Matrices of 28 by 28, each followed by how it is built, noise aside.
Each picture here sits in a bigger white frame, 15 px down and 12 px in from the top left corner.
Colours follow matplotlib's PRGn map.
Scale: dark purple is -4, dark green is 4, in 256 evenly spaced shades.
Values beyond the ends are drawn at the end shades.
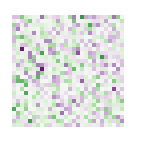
Toeplitz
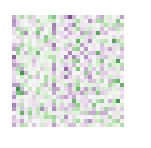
repeating rows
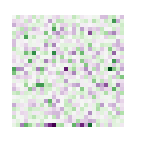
uneven rows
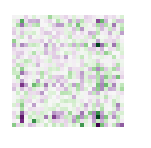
low rank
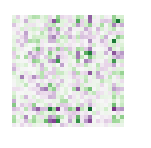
low rank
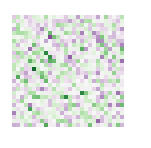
Toeplitz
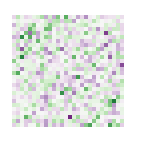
Hankel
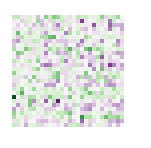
blocks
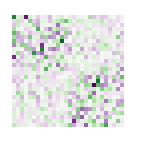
block diagonal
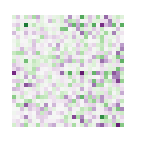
low rank
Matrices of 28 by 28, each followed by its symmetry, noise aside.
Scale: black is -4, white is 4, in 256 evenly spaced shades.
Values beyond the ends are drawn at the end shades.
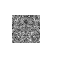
mirrored left to right.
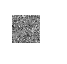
antisymmetric.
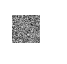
symmetric.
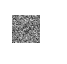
same after a half turn.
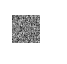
mirrored top to bottom.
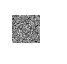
symmetric across the other diagonal.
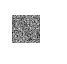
same after a half turn.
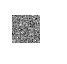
symmetric across the other diagonal.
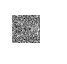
mirrored top to bottom.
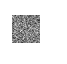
same after a half turn.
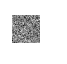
symmetric across the other diagonal.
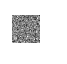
antisymmetric.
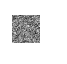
no symmetry.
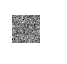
same after a half turn.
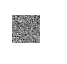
antisymmetric.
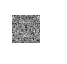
mirrored left to right.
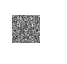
mirrored left to right.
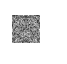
mirrored left to right.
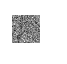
no symmetry.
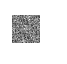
same after a half turn.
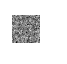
antisymmetric.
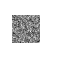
no symmetry.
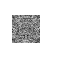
mirrored left to right.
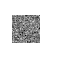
symmetric across the other diagonal.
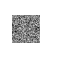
mirrored top to bottom.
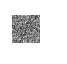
same after a half turn.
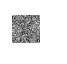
same after a half turn.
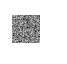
symmetric across the other diagonal.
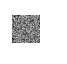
no symmetry.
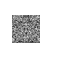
mirrored left to right.
